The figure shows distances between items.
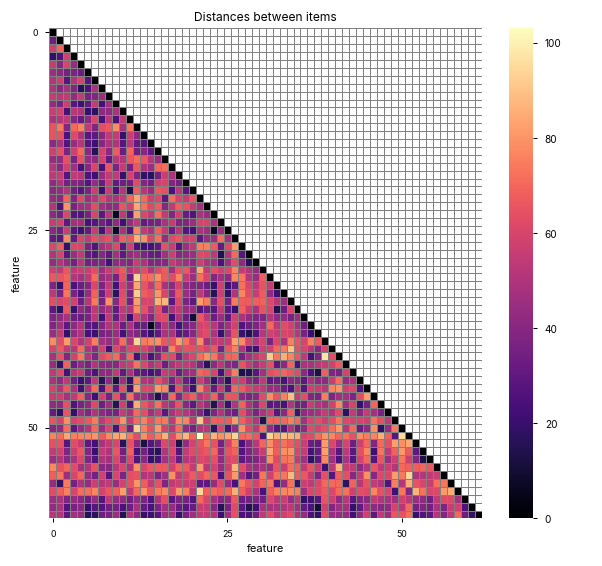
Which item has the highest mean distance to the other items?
51
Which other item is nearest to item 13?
52
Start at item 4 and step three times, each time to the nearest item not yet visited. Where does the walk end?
9
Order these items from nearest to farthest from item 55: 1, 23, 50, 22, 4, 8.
8, 4, 22, 23, 1, 50
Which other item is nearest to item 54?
53
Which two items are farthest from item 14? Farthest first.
39, 31
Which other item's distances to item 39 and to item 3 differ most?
0
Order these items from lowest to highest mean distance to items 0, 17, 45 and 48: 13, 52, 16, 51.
16, 13, 52, 51
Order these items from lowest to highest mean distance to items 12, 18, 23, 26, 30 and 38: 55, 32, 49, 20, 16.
20, 32, 16, 49, 55
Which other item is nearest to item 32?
35
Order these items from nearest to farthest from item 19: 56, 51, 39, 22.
56, 22, 39, 51
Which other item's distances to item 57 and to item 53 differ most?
12
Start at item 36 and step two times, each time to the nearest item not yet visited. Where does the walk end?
11
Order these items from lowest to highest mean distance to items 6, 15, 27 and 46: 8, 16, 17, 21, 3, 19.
8, 16, 19, 3, 21, 17
